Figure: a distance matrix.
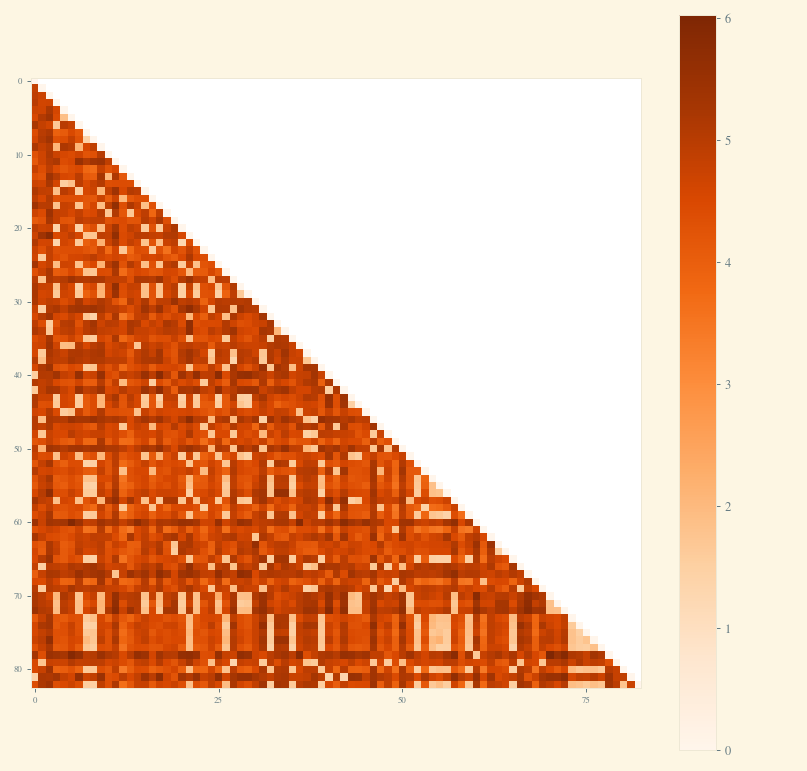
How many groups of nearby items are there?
13
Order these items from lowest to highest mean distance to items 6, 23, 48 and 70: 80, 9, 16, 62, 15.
15, 9, 16, 80, 62
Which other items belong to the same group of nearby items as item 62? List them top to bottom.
30
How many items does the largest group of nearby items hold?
20
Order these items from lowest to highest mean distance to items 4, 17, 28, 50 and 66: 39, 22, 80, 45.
22, 45, 80, 39
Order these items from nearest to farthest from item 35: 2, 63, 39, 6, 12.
39, 12, 6, 63, 2
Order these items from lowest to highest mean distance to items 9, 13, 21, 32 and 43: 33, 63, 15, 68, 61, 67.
15, 61, 68, 63, 33, 67
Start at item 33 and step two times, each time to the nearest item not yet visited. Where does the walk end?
34
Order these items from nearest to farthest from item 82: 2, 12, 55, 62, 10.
55, 12, 10, 62, 2
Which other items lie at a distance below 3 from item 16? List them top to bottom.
12, 23, 41, 47, 53, 58
